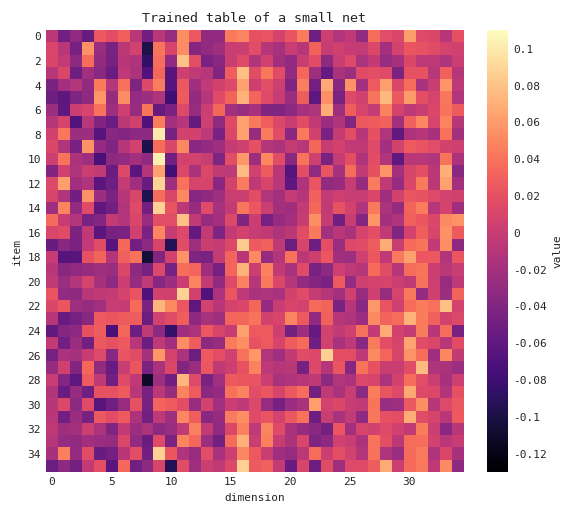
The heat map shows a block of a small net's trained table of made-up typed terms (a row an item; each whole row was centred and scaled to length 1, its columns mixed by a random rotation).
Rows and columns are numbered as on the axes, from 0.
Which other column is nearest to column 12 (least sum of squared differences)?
19
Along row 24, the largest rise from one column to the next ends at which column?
6
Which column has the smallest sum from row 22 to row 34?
8
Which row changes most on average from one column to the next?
4
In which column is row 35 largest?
16
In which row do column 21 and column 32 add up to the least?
27
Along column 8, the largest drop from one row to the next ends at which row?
7
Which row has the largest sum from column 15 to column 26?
26
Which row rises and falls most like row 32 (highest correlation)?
20
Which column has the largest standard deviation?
9
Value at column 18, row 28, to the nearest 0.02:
0
